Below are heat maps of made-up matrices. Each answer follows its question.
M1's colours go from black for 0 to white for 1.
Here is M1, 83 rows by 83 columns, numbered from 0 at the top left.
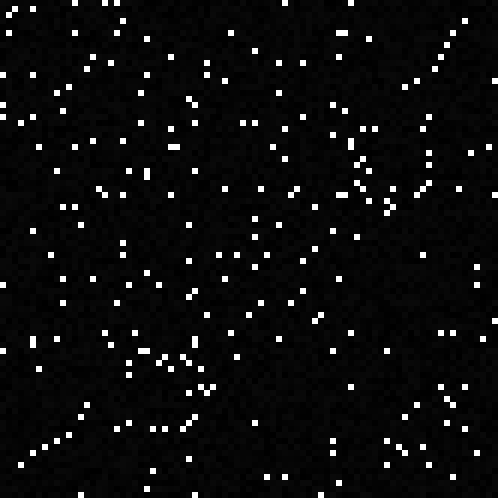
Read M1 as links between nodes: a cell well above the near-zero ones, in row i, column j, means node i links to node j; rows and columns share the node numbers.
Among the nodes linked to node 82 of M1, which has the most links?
node 32
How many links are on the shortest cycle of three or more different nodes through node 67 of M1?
6
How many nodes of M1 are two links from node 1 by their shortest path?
6
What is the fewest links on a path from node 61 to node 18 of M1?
4
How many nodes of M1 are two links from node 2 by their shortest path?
1
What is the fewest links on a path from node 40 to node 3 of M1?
2
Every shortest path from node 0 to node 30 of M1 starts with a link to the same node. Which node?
node 19
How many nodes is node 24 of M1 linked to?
7
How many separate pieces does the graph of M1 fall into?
6
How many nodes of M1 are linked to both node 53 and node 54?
0
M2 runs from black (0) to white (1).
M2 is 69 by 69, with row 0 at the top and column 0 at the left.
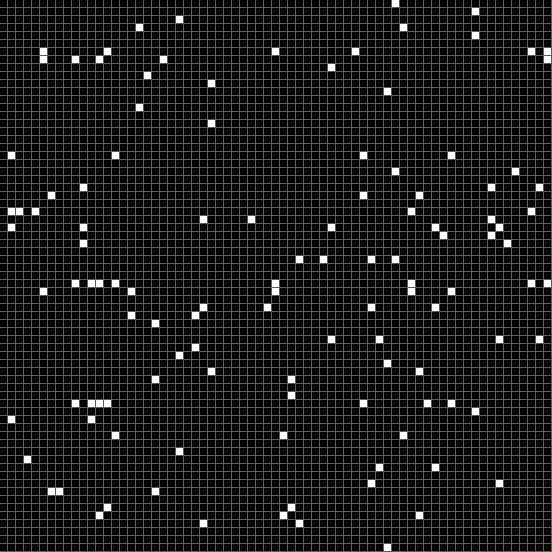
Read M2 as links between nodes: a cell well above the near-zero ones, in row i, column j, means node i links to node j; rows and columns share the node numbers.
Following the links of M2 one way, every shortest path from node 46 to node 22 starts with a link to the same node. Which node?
node 26
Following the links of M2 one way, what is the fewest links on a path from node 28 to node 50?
2
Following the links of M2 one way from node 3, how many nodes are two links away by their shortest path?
7
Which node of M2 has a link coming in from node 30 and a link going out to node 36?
node 63
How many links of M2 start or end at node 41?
3
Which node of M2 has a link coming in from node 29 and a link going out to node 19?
node 61
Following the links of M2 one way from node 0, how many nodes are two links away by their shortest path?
1
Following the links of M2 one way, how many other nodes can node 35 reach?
11
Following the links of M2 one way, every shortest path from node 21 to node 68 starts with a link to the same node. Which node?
node 64
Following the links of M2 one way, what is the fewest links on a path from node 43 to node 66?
3
